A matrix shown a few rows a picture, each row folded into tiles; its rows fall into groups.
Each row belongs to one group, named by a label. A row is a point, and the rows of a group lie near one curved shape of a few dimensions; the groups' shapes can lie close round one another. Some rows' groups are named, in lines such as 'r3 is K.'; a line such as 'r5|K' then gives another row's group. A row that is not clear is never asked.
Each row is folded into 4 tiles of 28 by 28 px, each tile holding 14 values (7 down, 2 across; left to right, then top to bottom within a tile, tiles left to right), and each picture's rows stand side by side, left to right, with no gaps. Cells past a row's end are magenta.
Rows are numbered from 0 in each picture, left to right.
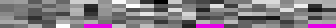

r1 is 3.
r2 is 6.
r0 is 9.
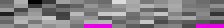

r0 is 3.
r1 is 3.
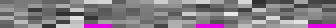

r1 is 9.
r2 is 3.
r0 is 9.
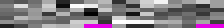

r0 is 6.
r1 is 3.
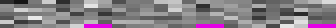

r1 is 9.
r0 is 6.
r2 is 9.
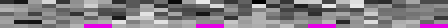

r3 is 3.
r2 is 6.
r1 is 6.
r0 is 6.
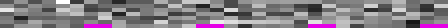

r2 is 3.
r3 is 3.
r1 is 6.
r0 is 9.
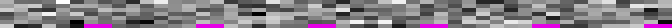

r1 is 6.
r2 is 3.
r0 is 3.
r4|3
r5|6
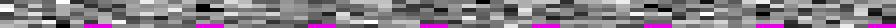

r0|9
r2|3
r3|3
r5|9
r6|6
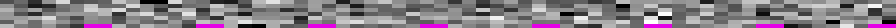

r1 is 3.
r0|3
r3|3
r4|3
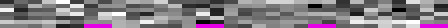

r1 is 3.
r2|9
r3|3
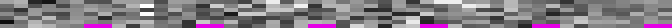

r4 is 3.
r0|3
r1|3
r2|6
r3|9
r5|3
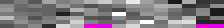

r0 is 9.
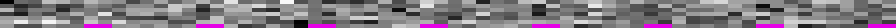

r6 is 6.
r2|3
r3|6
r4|6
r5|3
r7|3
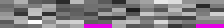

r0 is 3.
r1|9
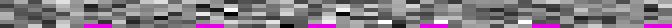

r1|6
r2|9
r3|9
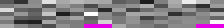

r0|6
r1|6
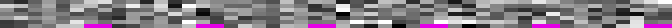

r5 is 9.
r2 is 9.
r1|6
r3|9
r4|3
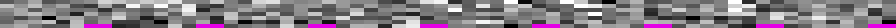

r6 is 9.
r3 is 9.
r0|9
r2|6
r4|9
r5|3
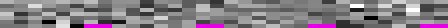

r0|6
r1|3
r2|3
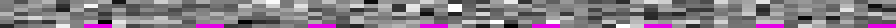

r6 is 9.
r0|6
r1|3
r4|9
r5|9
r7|9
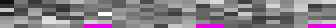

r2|6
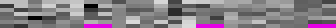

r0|6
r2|3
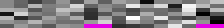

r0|9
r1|6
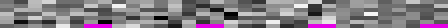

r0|6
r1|9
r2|9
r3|3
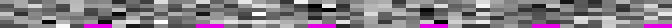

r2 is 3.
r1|9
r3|6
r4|3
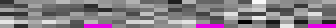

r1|3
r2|6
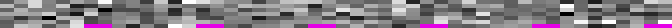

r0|9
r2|6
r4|3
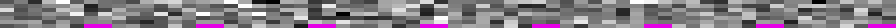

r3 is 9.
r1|6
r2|3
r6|3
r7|6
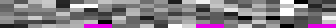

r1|9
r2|9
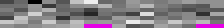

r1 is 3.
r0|6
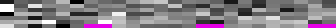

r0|9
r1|3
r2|3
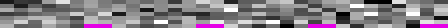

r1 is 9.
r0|3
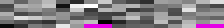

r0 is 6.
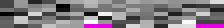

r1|9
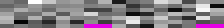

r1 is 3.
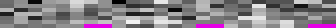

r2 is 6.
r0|6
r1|3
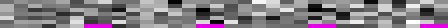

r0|9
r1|6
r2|6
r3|6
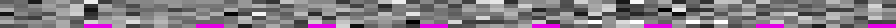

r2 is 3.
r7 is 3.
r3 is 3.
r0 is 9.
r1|3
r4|6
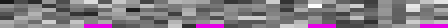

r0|6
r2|6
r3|6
